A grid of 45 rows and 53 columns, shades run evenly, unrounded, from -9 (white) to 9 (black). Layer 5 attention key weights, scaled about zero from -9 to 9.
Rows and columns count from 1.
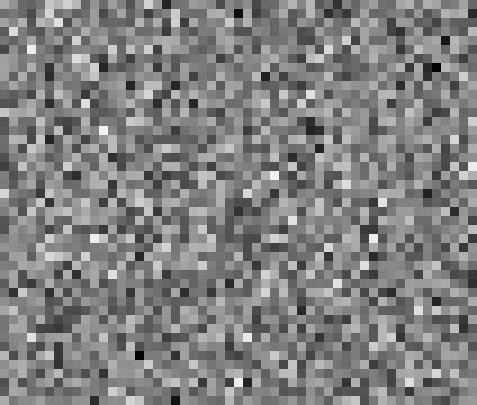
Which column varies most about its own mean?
6
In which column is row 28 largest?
52
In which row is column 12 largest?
8
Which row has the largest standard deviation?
27
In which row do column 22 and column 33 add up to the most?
12
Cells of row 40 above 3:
8
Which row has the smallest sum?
30
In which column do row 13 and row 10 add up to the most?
15
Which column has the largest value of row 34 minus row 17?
49
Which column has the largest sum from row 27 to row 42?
34
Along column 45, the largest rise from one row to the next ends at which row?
4
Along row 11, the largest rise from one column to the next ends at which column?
18
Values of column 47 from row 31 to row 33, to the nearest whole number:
4 -2 0
